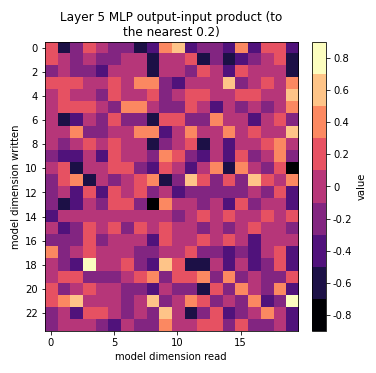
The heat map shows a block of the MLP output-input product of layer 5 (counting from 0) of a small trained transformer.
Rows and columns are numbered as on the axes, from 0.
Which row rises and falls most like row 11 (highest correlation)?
7
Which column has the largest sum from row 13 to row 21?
3
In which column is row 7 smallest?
9
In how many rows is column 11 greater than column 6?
9
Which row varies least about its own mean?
14
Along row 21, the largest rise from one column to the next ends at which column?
19
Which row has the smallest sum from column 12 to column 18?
1
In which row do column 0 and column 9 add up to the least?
11
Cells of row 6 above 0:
5
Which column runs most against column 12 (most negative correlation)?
18
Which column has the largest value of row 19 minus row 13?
8
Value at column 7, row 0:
-0.6
